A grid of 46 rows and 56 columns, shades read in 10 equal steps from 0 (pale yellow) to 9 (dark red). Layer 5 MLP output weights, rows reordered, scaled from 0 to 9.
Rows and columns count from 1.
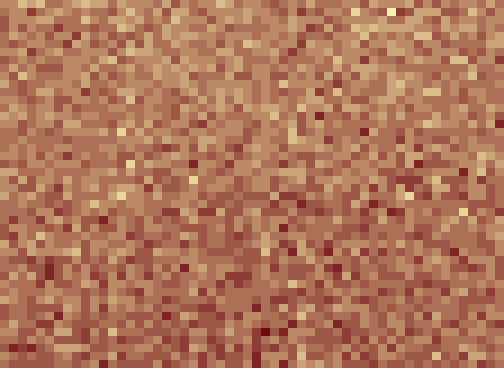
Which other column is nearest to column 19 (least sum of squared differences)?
24
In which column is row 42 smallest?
13
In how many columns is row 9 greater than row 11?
19
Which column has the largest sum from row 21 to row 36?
47
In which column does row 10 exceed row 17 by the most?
14
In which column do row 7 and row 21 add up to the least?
15
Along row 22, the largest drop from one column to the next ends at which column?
53
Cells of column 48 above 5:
13
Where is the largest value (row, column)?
42, 30
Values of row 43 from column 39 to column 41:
7 5 7
